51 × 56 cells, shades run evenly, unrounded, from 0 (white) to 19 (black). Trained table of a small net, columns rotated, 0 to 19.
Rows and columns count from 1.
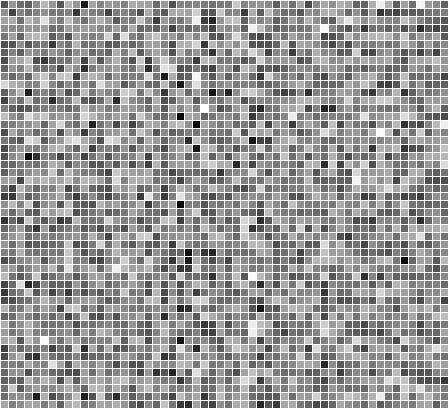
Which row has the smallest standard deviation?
49
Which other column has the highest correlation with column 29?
39
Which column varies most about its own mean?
23
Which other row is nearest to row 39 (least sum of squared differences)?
51
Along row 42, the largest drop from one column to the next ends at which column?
32
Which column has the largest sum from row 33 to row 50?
27
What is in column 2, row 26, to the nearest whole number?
5
